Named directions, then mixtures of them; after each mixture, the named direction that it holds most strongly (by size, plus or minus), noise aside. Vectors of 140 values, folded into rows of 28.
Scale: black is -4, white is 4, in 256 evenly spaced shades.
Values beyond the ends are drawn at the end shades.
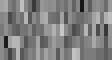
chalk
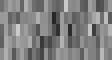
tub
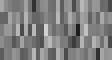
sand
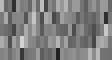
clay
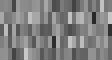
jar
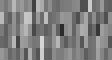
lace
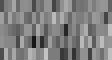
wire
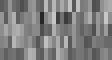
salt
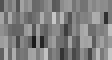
wire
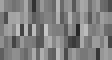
sand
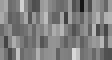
chalk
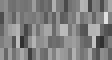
wire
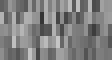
salt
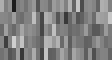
salt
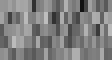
tub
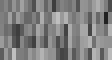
wire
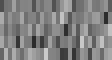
wire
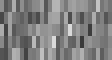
jar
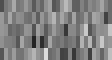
wire
